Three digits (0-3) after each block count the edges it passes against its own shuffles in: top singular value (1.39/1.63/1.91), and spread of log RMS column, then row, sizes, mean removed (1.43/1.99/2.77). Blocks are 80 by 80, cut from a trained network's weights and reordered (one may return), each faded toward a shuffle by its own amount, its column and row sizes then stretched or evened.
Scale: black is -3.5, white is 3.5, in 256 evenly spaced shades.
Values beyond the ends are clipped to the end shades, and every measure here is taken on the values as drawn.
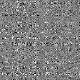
0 2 3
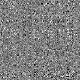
1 2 1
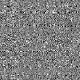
2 1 2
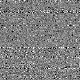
2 0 3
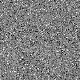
0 0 0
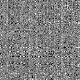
1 1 2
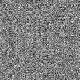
2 0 0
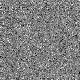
1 0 0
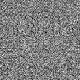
3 0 0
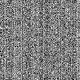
3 0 0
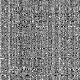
3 1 2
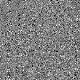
1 1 1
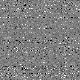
0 1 3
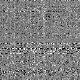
1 0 3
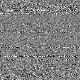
0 0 3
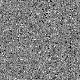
1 1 0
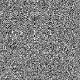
2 2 0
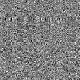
3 0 1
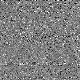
0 0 2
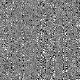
1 3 1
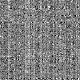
3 0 2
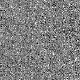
1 2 0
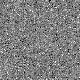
1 0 0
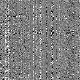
2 3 1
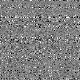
2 1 3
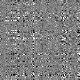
3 3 3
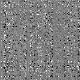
0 3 2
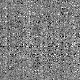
1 0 2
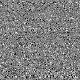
1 0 2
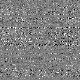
0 1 3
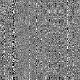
3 3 0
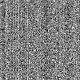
2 0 1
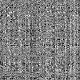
3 0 2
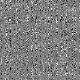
1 3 2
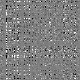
3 3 3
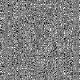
2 3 0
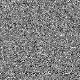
0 0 2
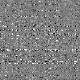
1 1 3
